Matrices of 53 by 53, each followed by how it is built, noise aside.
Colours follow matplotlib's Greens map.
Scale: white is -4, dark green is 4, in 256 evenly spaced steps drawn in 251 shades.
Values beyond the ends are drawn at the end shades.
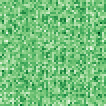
blocks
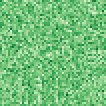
blocks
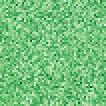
repeating columns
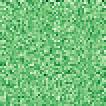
low rank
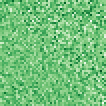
upper triangular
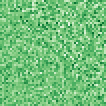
upper triangular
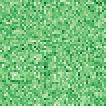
low rank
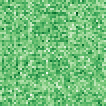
blocks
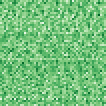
repeating columns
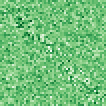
banded
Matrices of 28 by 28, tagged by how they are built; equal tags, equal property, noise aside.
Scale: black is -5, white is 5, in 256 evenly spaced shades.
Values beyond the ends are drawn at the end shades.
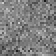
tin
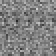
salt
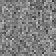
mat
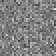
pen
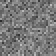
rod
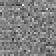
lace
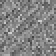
rod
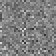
lace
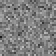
mat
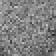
tin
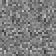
salt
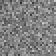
mat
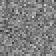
mat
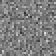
salt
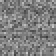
salt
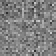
lace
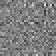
lace
